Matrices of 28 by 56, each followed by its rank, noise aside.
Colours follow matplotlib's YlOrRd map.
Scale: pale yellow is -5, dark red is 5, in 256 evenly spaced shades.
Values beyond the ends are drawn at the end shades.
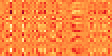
two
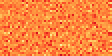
six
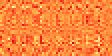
four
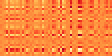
one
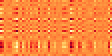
one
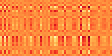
one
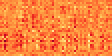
four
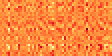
three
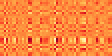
one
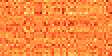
four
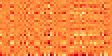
two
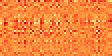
three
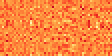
six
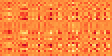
two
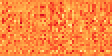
six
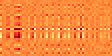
one
